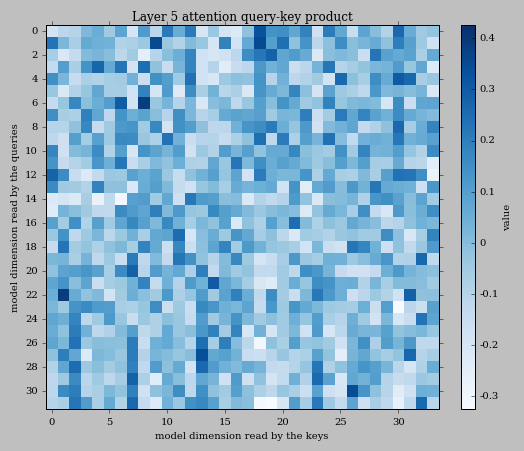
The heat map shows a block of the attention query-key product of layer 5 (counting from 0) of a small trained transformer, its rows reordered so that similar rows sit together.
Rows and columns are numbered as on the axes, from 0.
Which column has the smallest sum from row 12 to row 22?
5
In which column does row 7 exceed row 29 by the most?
25
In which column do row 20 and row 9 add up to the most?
7
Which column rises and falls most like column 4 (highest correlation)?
6
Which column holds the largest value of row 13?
28
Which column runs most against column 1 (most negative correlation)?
21
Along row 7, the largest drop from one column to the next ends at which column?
23
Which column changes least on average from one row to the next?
20
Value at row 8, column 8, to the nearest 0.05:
-0.05
